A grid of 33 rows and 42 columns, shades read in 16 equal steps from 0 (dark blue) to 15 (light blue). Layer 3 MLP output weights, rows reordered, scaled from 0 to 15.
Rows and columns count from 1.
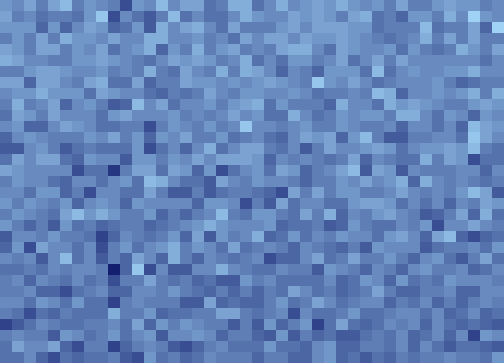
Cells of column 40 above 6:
26
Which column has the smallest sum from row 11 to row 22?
23
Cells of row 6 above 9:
16
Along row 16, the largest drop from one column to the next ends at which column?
31
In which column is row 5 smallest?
14
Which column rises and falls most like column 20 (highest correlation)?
17
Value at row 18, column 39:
10
